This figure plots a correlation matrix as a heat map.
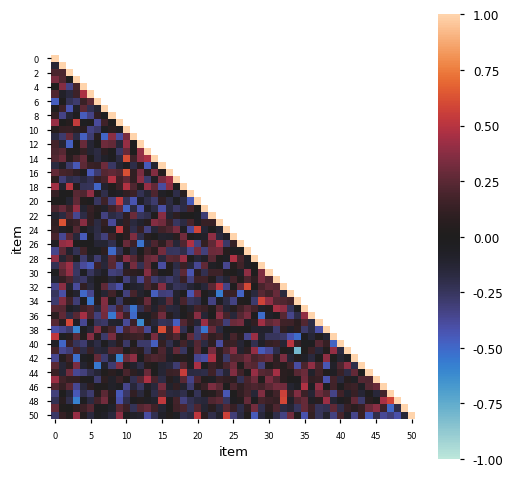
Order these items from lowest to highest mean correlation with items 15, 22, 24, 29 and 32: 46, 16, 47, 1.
16, 1, 47, 46
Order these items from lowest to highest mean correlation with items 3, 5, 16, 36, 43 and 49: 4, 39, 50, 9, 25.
25, 50, 39, 4, 9
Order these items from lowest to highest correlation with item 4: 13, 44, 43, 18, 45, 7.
44, 18, 43, 45, 13, 7
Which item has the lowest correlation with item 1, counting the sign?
40
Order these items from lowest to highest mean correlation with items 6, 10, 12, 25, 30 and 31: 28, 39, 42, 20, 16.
20, 39, 16, 28, 42
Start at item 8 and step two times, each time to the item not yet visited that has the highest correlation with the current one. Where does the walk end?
38
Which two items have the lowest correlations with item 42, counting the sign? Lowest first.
9, 3
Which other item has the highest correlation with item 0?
39
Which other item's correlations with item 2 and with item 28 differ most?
41
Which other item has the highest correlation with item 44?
18
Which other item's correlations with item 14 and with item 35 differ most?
10
